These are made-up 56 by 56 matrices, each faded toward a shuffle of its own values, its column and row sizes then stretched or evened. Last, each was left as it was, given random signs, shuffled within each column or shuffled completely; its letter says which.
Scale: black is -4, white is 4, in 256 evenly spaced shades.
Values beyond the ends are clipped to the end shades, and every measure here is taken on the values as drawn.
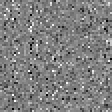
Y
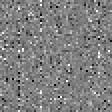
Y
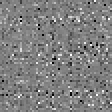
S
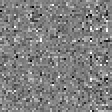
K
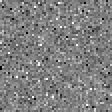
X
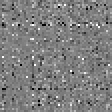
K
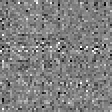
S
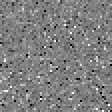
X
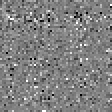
K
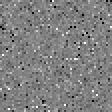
X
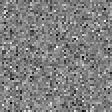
Y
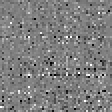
K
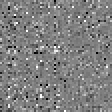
K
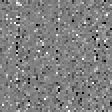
Y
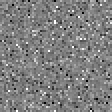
X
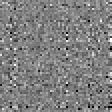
S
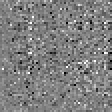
S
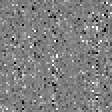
Y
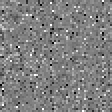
Y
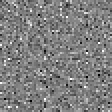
Y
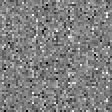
Y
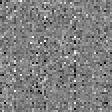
K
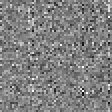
K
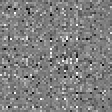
S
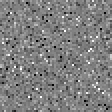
X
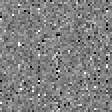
Y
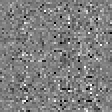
K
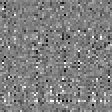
S
